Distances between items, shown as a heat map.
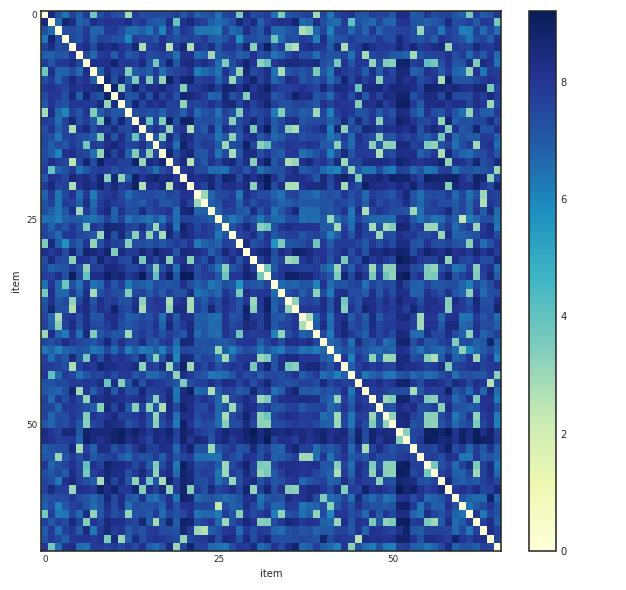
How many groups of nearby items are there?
14
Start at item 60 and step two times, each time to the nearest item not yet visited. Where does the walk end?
41
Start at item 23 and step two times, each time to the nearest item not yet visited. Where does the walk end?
22
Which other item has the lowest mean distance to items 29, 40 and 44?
19
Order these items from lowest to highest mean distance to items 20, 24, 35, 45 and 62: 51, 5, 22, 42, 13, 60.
5, 42, 22, 60, 13, 51
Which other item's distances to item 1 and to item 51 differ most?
52
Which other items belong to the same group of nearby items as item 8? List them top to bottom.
13, 15, 17, 27, 48, 57
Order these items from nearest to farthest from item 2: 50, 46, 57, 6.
57, 46, 50, 6
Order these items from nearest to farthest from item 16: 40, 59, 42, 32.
42, 32, 59, 40
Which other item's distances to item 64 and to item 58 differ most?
20
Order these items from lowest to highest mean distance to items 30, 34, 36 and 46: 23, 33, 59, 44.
33, 23, 44, 59
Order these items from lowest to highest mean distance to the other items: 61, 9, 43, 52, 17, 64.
61, 17, 43, 64, 9, 52
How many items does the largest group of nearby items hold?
12
